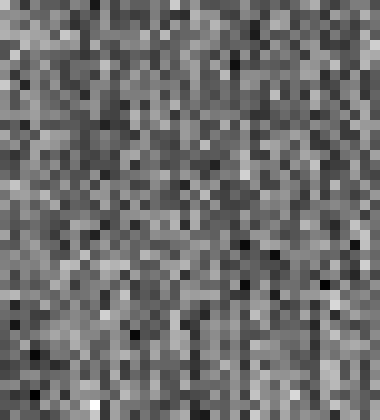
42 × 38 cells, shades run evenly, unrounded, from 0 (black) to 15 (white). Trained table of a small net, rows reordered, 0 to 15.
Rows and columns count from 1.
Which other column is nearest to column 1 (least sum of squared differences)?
20
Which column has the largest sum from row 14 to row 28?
37
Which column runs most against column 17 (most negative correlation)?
28
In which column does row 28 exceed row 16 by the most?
7
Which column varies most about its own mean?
34
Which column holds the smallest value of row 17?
22
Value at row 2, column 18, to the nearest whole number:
3
